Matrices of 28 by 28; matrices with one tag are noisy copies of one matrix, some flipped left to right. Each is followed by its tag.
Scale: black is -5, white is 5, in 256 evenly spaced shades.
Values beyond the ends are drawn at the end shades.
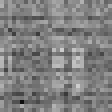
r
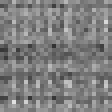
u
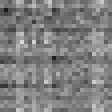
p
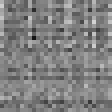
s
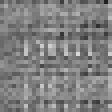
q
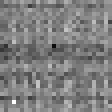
u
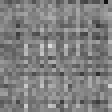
q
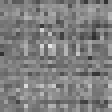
q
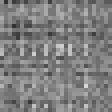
q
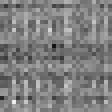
u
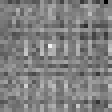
q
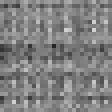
u
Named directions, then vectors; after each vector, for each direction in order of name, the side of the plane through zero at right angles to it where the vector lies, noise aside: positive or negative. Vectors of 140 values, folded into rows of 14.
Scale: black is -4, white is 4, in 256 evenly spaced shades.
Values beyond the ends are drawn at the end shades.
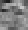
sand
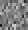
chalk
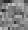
positive, positive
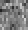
negative, positive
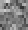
positive, negative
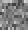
negative, negative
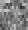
positive, negative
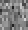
negative, positive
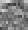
negative, negative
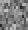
positive, negative
